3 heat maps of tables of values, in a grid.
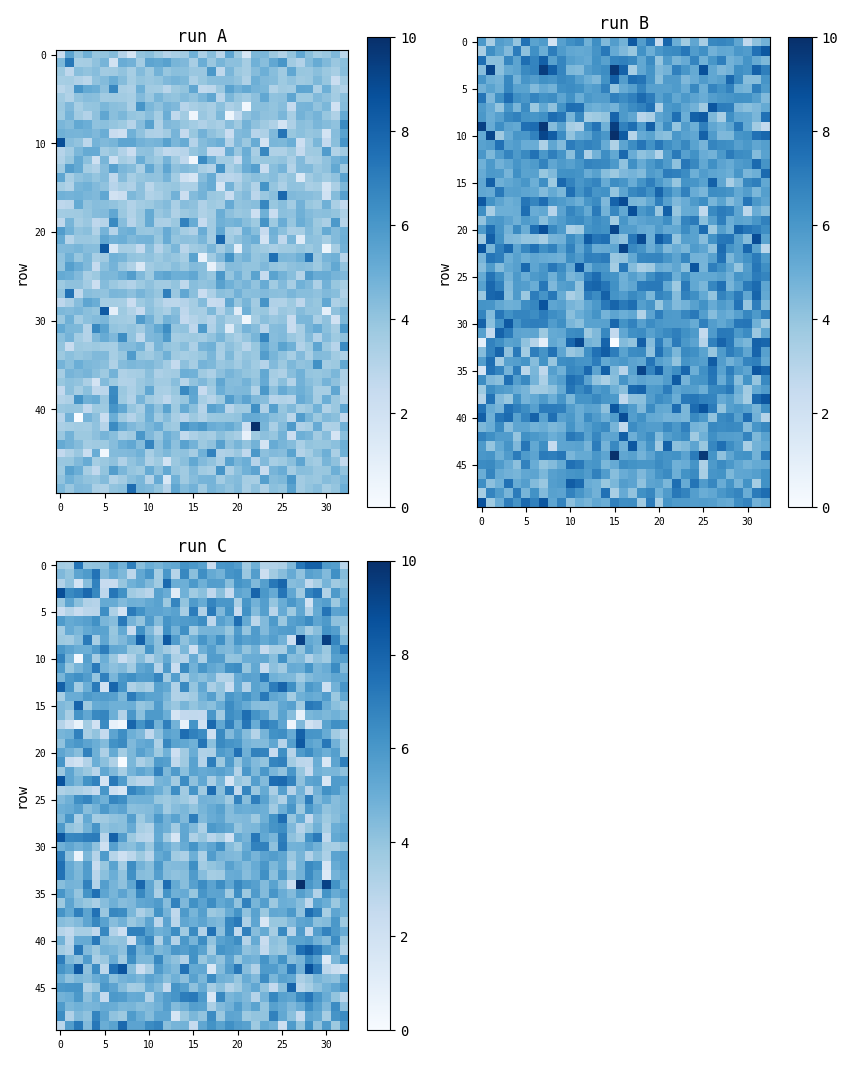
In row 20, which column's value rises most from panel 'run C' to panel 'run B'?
7
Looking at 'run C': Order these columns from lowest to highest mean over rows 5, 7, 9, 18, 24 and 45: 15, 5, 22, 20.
20, 22, 15, 5
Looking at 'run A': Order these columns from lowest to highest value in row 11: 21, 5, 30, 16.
5, 16, 21, 30
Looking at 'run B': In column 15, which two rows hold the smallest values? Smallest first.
32, 31
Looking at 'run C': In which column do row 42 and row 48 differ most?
4
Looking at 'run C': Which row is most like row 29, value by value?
3
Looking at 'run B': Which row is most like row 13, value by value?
25
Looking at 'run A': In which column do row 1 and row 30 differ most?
21
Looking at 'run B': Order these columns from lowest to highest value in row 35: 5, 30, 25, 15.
5, 15, 30, 25
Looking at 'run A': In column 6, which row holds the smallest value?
29
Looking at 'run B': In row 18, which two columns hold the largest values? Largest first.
17, 21
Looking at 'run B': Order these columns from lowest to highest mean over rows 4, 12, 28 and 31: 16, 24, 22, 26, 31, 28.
31, 26, 24, 22, 16, 28
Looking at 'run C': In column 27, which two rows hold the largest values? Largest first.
34, 8
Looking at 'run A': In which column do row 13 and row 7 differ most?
15
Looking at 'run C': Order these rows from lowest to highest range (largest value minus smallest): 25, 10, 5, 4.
25, 4, 5, 10
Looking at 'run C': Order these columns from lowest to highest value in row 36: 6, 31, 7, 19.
31, 7, 6, 19
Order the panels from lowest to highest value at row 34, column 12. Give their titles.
run A, run B, run C
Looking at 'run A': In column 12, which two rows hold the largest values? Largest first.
27, 31
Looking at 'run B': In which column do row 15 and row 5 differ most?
28
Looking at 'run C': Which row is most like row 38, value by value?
11
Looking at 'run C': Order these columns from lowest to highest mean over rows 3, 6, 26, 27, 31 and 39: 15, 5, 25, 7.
7, 5, 15, 25
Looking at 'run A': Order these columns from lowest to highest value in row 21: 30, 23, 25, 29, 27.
27, 23, 25, 30, 29
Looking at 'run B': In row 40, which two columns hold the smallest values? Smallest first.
32, 26
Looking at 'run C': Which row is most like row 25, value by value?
26
